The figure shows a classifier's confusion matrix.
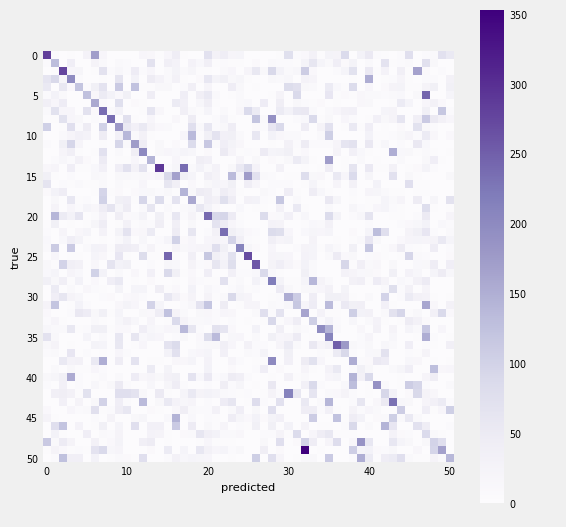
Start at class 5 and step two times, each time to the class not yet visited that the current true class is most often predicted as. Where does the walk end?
31
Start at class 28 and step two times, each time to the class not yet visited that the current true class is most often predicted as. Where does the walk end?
16
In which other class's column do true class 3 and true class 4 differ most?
40
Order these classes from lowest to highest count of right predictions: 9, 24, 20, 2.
9, 24, 20, 2
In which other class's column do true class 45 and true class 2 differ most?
46
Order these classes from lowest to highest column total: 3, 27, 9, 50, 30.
27, 50, 30, 3, 9
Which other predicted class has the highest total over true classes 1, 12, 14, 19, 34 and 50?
17
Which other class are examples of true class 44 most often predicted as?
50
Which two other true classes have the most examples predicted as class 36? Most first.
45, 48
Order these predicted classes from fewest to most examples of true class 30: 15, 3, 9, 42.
9, 3, 15, 42
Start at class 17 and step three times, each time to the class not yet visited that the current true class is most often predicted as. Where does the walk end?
32
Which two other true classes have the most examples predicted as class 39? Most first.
48, 50
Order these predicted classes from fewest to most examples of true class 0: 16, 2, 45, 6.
2, 16, 45, 6
